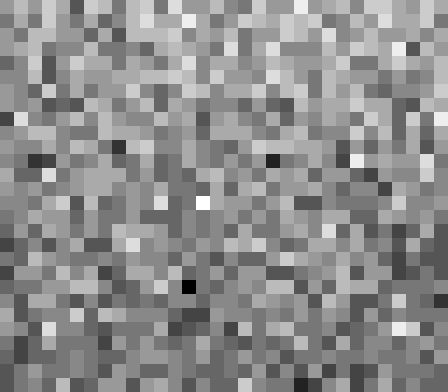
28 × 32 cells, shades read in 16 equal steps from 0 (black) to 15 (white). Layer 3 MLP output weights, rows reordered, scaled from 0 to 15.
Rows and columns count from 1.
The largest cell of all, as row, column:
15, 15
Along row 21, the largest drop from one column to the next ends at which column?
14
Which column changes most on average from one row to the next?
4
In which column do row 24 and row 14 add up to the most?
29
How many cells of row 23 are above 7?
18
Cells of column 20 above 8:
14
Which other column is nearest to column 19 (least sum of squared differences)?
10
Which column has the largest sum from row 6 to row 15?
32
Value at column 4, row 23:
8
